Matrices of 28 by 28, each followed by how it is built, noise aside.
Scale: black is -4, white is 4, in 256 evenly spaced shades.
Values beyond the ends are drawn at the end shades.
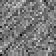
Hankel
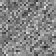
Hankel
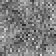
smooth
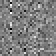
uneven columns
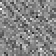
Toeplitz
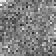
smooth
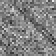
Toeplitz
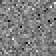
sparse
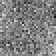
smooth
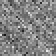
Toeplitz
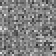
blocks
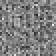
blocks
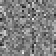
uneven columns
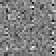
uneven columns
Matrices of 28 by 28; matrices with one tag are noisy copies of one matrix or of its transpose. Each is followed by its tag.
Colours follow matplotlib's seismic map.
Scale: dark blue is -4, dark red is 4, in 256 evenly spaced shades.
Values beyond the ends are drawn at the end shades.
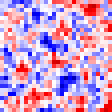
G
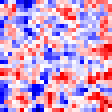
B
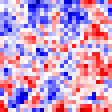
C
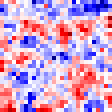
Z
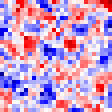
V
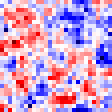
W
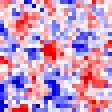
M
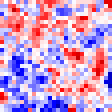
W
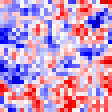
C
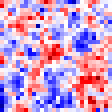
M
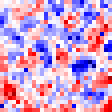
G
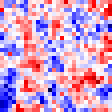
Z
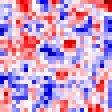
V
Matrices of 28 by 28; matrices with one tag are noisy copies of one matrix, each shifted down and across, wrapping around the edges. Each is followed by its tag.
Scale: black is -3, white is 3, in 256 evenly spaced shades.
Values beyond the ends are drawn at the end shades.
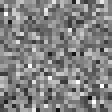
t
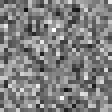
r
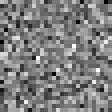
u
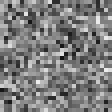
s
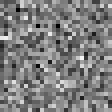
u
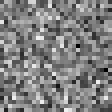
u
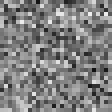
s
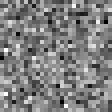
t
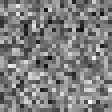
t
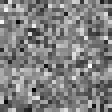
s
